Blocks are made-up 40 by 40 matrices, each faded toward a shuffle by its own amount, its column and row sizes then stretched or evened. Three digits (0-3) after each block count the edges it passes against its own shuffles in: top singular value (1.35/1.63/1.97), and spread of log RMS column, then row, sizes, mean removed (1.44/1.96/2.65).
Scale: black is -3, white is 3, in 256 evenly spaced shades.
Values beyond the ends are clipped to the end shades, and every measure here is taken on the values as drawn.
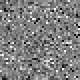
1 0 0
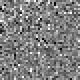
0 1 0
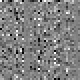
1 3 1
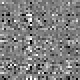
2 2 3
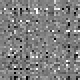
2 2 2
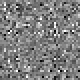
1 1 2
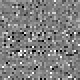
1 0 2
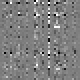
2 3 1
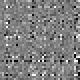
2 2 2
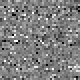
0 0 2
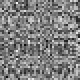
3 1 0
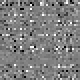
0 1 3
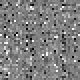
1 2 0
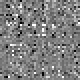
0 2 2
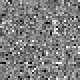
1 0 1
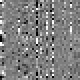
3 3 0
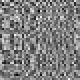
3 1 2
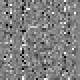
0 2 0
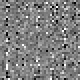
1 2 0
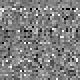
2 0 2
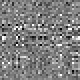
3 1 2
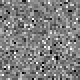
0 0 0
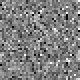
2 1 0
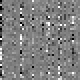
2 3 1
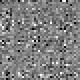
0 2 2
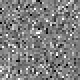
1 0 0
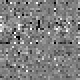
1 2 2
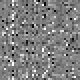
2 2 0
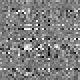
2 1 3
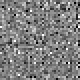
1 1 1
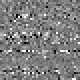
1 0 2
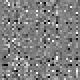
1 3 1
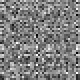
3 2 0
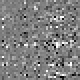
0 2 2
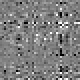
3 2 2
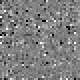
0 1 1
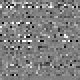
1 0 3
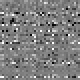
1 2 3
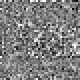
1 0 2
